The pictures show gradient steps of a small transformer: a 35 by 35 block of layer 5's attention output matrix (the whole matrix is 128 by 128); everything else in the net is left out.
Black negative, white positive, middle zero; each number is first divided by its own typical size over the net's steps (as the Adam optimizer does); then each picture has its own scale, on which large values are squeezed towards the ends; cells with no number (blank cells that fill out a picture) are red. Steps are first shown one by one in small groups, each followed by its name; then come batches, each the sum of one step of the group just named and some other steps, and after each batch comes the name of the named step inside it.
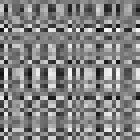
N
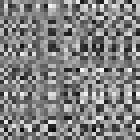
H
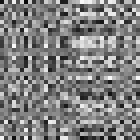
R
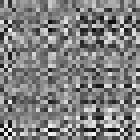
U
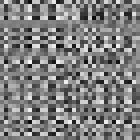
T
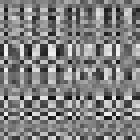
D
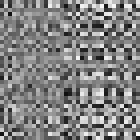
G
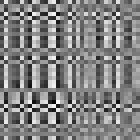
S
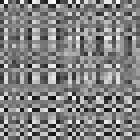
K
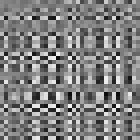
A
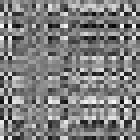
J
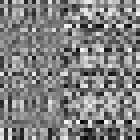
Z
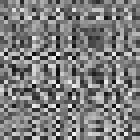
A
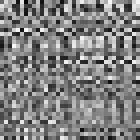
R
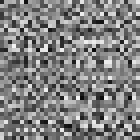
R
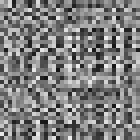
A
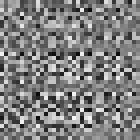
A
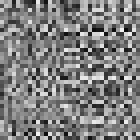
G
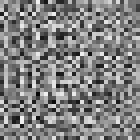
S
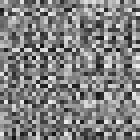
Z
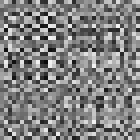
U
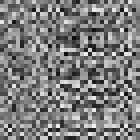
U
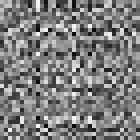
U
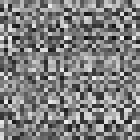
J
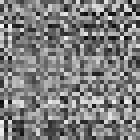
J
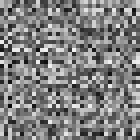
Z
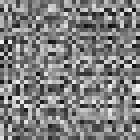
J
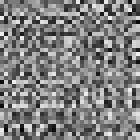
H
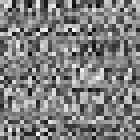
H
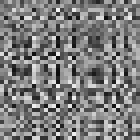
A
